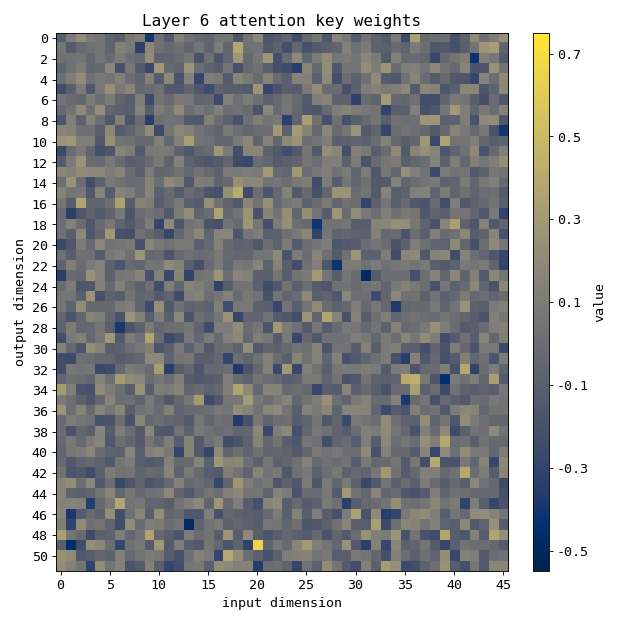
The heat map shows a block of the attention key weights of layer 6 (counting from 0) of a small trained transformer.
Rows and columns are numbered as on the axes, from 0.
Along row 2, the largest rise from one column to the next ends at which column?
43
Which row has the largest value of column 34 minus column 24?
51
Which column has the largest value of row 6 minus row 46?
33
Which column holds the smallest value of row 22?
28
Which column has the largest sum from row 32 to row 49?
0
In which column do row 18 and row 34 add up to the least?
26
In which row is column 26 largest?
23
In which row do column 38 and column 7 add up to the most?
41
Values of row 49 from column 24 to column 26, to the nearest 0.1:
0.2 0.3 0.1
